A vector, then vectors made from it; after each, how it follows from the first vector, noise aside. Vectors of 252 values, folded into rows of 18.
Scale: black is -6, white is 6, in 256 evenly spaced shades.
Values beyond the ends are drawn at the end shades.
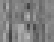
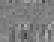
reversed, partly zeroed.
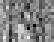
scaled up.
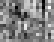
reversed, scaled up.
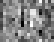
wrapped around, scaled up.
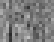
copied.
